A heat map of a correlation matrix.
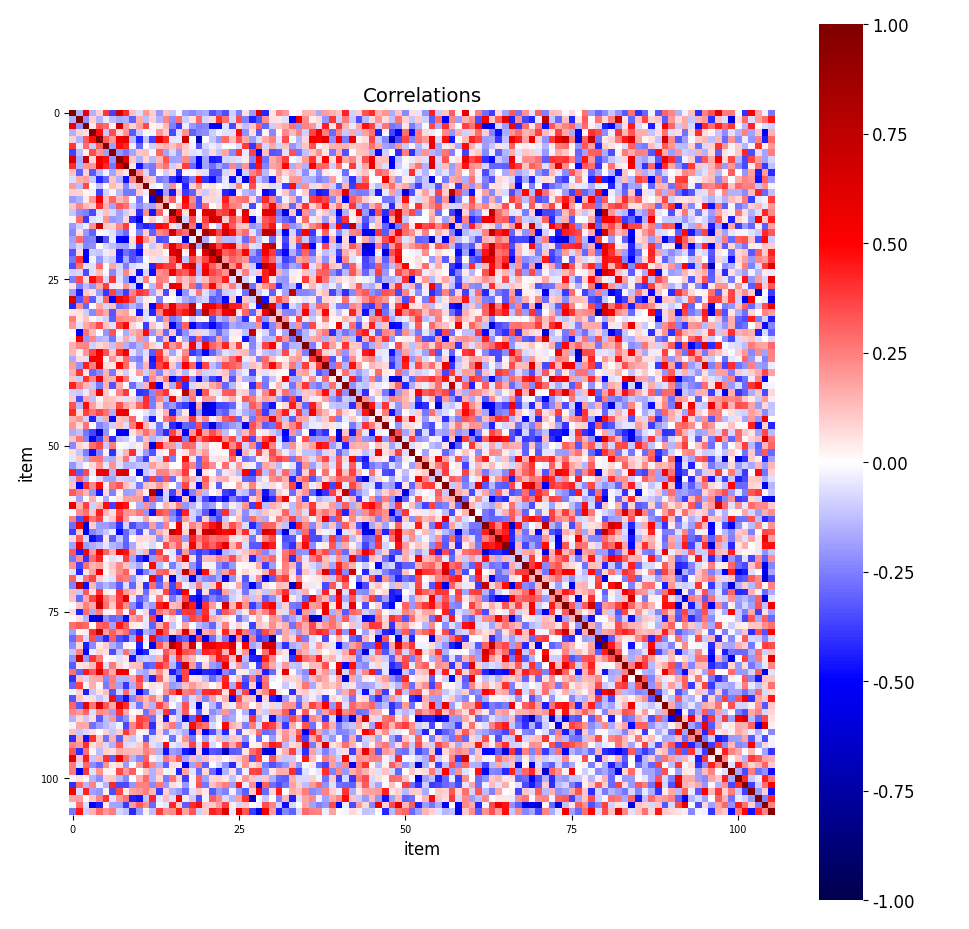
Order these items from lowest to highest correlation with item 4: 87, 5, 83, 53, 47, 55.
47, 55, 87, 53, 5, 83
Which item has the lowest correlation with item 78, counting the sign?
19
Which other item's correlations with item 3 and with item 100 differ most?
104
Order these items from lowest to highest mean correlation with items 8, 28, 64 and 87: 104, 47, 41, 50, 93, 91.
91, 50, 47, 104, 93, 41
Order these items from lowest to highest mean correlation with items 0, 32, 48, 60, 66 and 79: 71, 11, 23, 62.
62, 23, 71, 11
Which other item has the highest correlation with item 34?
71
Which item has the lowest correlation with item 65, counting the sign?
96
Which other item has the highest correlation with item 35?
95
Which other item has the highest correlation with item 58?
32
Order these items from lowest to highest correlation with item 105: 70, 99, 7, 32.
99, 70, 32, 7
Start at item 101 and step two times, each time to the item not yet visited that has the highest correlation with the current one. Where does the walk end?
44
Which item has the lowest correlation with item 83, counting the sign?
41
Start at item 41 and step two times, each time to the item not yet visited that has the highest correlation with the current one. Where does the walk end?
12
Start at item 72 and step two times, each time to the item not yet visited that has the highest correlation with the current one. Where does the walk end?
84
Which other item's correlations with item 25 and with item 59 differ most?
28
